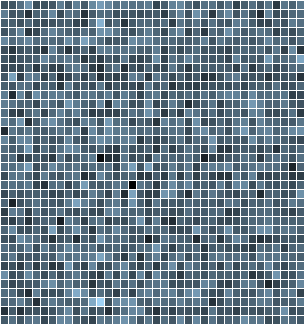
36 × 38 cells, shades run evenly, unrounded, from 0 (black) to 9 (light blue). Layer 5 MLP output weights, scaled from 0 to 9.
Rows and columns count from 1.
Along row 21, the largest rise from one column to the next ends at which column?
18
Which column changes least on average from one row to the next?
36
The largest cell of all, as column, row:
13, 34
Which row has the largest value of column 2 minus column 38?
9
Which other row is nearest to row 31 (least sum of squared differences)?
28
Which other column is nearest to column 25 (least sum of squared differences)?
37
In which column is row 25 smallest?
8
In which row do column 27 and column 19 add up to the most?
19
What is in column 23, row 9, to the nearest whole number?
4
